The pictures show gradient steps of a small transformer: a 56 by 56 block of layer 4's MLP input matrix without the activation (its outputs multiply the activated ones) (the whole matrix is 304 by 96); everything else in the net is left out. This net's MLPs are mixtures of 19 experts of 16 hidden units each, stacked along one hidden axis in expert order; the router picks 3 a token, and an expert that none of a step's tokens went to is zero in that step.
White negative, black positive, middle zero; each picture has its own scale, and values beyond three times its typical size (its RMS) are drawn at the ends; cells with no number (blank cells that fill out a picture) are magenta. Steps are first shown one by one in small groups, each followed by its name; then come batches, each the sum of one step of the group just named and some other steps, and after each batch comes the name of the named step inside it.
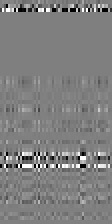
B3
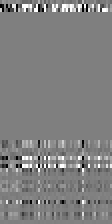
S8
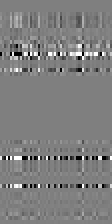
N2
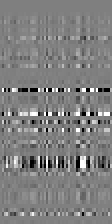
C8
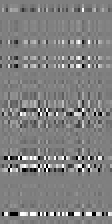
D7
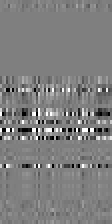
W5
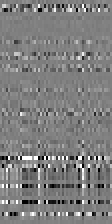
D7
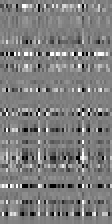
S8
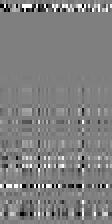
S8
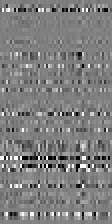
B3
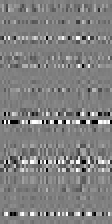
D7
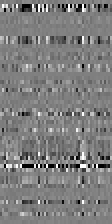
W5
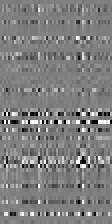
W5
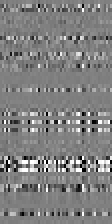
N2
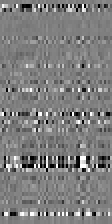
W5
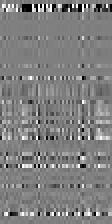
B3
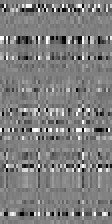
W5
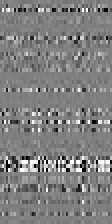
B3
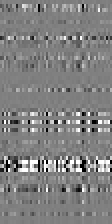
S8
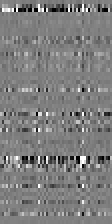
B3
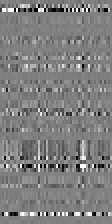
D7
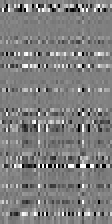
B3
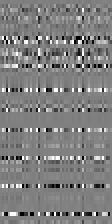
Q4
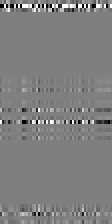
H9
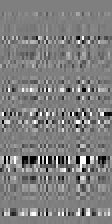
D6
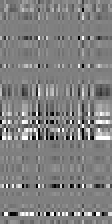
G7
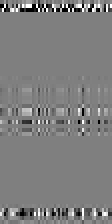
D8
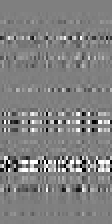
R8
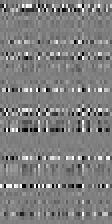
D8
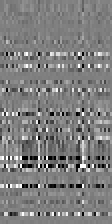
G7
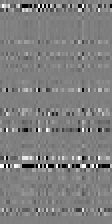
D8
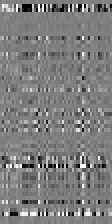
D6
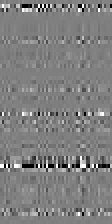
D6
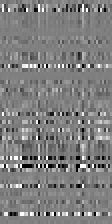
G7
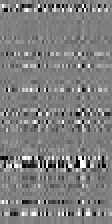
D6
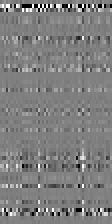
Q4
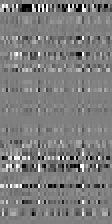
Q4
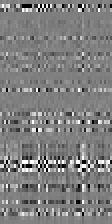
R8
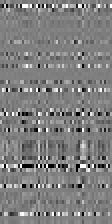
H9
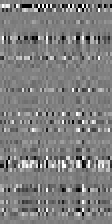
R8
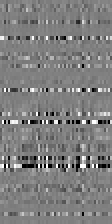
G7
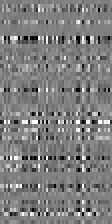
G7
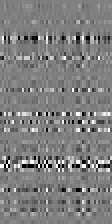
R8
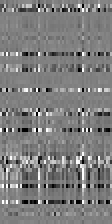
D8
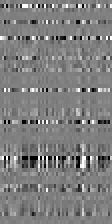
H9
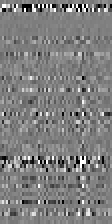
D6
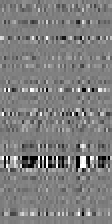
D6
